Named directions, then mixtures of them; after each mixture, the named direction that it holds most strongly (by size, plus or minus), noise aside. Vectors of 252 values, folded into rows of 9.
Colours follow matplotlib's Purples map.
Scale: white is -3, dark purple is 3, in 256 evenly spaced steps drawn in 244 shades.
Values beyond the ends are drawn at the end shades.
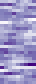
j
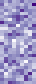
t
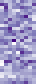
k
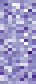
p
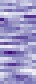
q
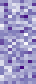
p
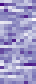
j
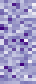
p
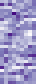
j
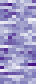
j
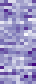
j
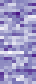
q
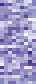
j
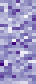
k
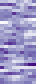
j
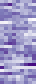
j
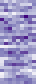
q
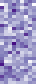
k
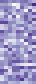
p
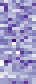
k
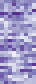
q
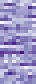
j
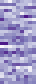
q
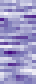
q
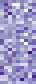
p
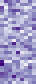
k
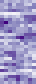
q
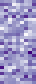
p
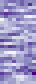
q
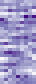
q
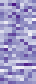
j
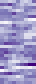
j
